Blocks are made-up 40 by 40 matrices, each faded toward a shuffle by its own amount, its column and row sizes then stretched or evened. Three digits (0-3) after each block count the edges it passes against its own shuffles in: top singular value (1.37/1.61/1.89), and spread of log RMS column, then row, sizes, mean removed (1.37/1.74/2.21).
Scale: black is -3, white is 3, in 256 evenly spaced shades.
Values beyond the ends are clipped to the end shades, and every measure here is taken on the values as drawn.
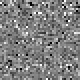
0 0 2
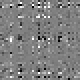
3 3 3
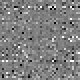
2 2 2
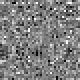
2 2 1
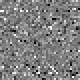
0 0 2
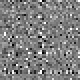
3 2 2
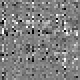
2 3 2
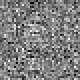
2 2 0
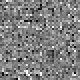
1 2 1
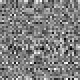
3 0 3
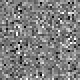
0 2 0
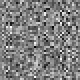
3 3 0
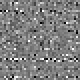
2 1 3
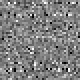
2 0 2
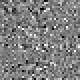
1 1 2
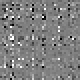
2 3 3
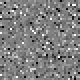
0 0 0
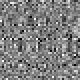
3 0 2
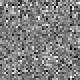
2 2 1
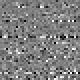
1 0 3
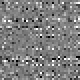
2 3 3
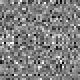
3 0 3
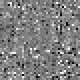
1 2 1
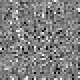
2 2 1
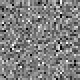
2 2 0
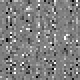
2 3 0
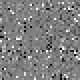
0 2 1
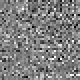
2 1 2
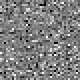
1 1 0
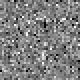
0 0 1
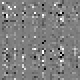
1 3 2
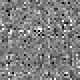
0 2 2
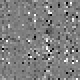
0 3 1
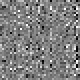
3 3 1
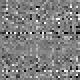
1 3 3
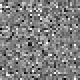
1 1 1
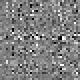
1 3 2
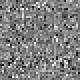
1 0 2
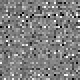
0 1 3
